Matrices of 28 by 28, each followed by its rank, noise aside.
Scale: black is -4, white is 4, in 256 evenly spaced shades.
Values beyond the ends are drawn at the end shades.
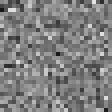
seven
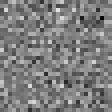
eight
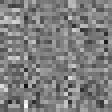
five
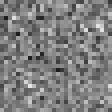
seven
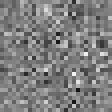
six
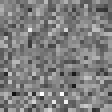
five
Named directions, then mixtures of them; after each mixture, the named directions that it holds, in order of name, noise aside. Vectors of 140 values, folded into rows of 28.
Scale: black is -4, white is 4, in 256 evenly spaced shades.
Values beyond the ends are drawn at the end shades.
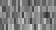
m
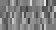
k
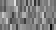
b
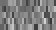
b, k, m.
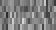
k, m.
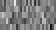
b.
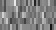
b.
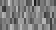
b, m.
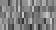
m.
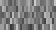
b, k, m.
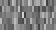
k, m.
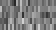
b, m.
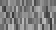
b, k, m.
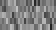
b, m.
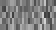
b, k, m.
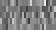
k.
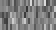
b, k.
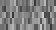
b, k, m.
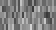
m.
